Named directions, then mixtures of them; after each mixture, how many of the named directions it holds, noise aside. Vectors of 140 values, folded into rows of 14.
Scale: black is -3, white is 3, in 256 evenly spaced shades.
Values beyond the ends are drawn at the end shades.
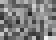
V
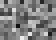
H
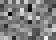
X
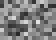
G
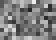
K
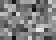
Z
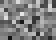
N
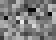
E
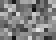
one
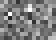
four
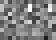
three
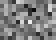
four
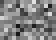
four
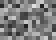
one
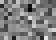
two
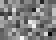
two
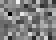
four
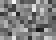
one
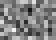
three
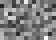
four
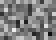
four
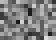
two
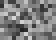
two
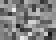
two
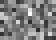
two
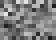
four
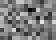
three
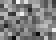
four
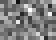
four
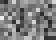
two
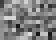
four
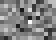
four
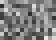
one
